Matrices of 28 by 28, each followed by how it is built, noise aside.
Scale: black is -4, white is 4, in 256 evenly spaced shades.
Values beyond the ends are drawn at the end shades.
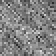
Toeplitz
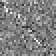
banded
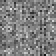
blocks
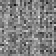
blocks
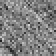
Toeplitz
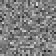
noise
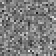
noise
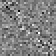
banded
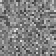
blocks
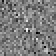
banded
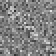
banded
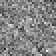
Toeplitz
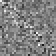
banded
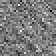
Toeplitz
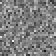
noise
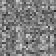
blocks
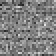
blocks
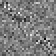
banded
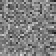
blocks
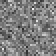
Toeplitz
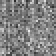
blocks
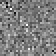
banded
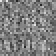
blocks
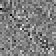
banded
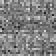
blocks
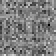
blocks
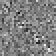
banded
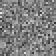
noise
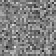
blocks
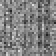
blocks
